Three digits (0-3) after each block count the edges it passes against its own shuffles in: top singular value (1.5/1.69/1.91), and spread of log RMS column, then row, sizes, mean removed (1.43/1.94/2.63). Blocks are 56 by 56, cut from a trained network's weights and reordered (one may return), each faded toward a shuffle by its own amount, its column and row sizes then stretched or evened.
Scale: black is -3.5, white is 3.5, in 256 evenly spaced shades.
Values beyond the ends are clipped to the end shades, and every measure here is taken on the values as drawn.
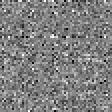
1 2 2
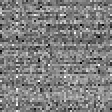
2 2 0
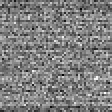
2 0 0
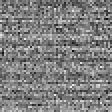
3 1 0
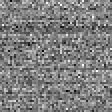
1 1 1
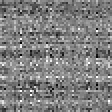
3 3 1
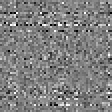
3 2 3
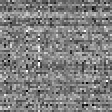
3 2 0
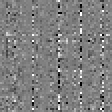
2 3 1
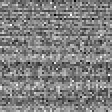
3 0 0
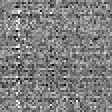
2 2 0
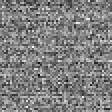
1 0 0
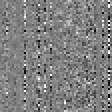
2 3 0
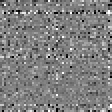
2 2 3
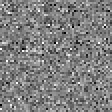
0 0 2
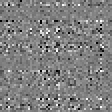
2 2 3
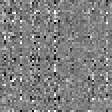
1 3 2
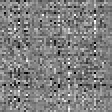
1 3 1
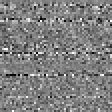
2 0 3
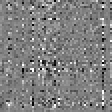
2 3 3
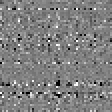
1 2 3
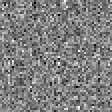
3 2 0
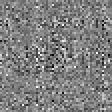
0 2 2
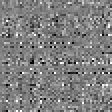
0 2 3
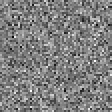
2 1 0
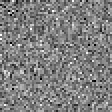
1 0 0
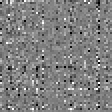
0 3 2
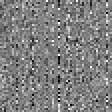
0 3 0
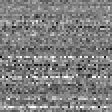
3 0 3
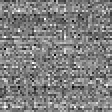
2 2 1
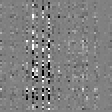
2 3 1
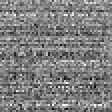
3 1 2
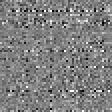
1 1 3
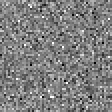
0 0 0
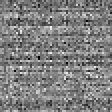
3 2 0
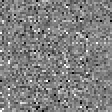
1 2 1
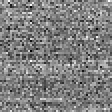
1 1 1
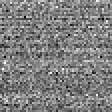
1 0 1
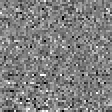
0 0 2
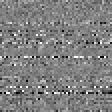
1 0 3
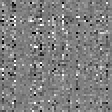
0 3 2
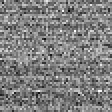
2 0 0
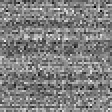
3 0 0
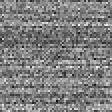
3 0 1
